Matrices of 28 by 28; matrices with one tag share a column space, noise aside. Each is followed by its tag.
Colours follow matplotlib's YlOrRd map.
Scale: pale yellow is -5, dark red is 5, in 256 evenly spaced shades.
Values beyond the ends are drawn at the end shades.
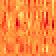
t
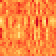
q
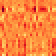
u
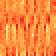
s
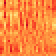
t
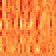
t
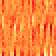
s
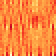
s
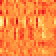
q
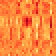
q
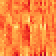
s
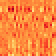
u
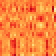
u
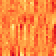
s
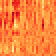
t
